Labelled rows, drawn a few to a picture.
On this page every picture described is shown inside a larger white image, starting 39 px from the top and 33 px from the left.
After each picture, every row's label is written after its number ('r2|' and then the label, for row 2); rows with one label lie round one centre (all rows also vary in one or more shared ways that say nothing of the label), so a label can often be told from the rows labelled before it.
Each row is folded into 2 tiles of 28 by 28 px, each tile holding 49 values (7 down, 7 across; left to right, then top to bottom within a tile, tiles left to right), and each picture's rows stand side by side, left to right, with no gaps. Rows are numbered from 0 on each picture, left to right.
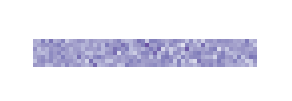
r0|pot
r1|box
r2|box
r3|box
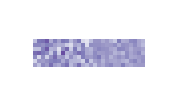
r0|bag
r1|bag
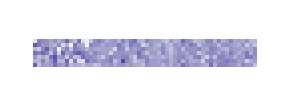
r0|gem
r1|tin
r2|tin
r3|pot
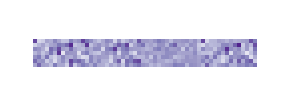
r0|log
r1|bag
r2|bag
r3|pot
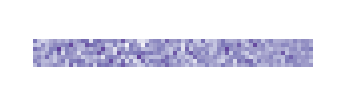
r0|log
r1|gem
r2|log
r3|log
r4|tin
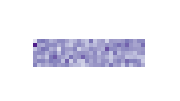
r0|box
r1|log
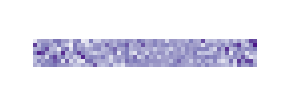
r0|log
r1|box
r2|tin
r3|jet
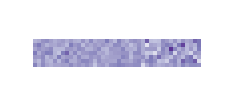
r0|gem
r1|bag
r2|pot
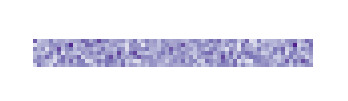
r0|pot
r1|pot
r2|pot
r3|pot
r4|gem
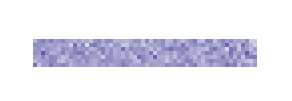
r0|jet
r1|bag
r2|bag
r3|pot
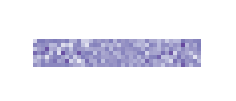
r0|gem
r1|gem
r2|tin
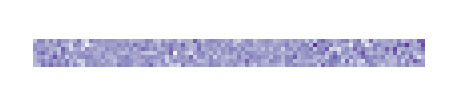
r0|pot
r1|tin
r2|box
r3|bag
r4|tin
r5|box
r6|jet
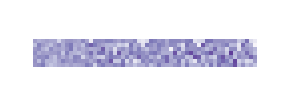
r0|gem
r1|gem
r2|tin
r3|pot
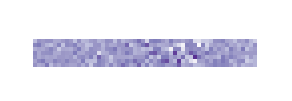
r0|gem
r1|bag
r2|tin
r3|log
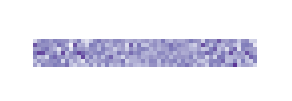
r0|log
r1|jet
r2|pot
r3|bag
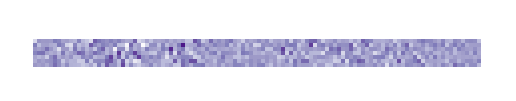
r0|log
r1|pot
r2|gem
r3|jet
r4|jet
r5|bag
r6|gem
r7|bag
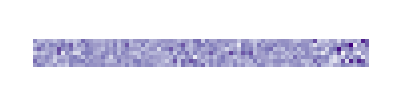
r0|box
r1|gem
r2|jet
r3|jet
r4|box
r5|bag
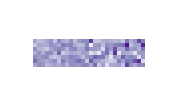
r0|tin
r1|tin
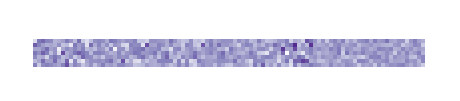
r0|gem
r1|tin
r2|box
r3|box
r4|box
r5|jet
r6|bag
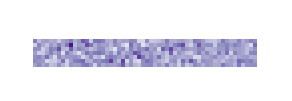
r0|gem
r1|tin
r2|log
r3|log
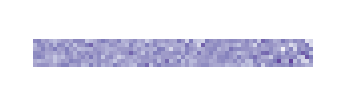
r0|bag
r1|jet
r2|gem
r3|box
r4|tin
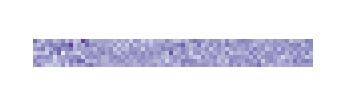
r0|box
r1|gem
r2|log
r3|tin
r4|jet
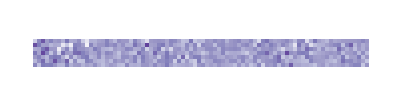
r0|gem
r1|box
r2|box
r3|box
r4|jet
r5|pot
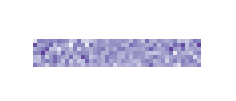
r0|box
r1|box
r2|box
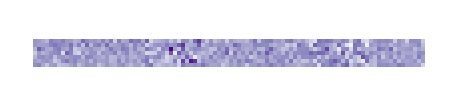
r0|box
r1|bag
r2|jet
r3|jet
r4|gem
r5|bag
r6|bag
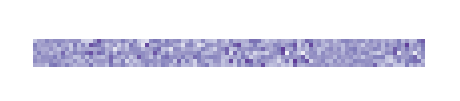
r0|log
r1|gem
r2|box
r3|jet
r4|box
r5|gem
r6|box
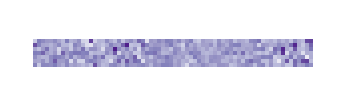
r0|gem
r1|pot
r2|log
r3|jet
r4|jet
